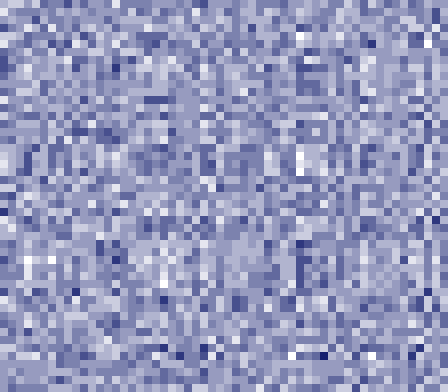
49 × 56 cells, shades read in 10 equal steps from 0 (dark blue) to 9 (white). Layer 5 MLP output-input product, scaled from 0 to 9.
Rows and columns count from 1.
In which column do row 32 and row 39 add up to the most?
23
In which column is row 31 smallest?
38
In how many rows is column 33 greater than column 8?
20
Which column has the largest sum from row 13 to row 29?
41
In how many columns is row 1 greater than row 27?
20
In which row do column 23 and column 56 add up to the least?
45
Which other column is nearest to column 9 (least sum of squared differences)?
36
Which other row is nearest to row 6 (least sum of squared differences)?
21
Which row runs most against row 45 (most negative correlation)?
19
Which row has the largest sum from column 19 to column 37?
27
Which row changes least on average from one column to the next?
46
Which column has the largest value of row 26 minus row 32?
16
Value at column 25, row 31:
5
